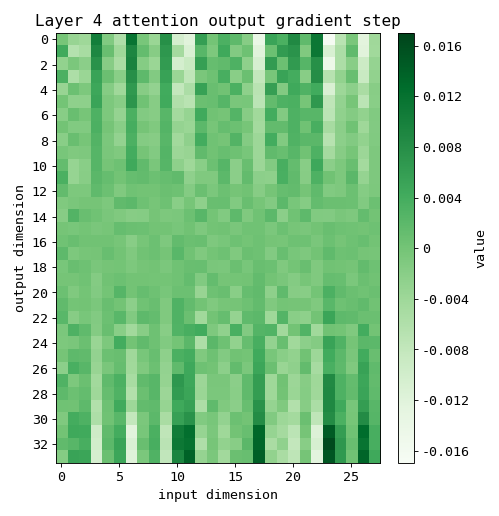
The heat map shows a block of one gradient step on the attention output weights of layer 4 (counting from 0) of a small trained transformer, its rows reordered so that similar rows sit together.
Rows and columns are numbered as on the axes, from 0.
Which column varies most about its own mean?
23
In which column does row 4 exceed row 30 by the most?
6
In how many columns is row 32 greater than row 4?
16
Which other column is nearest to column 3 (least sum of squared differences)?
20
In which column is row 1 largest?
22
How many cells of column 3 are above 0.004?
6
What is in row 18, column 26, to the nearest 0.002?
0.002
